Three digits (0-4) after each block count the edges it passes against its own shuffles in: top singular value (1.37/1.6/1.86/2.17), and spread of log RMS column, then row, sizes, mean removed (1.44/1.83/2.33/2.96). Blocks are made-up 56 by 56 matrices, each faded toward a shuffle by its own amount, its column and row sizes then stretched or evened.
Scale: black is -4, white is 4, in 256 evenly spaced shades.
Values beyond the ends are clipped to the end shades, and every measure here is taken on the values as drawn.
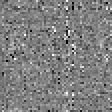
0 2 1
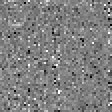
0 3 0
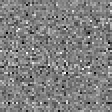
2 1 2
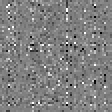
3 3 1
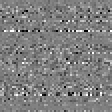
3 0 4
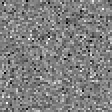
0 0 0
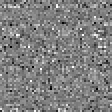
2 0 2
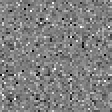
3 0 1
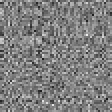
4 1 1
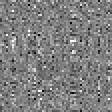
3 3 1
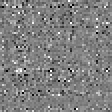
0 2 3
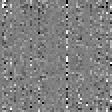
2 4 1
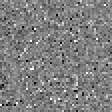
1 0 0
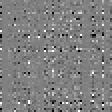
1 4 3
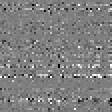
2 1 4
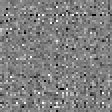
2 2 3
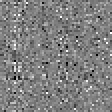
3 2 0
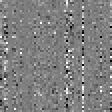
2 4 1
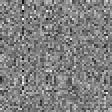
3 2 0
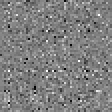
2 2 1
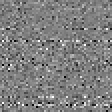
2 1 3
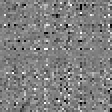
3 3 3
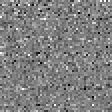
0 0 3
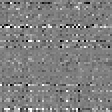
4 1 4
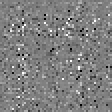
1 2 2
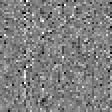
3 2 0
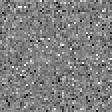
0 0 0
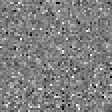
1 0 1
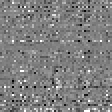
1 1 4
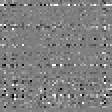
3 2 4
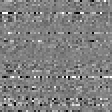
3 1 4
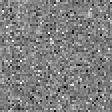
2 1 0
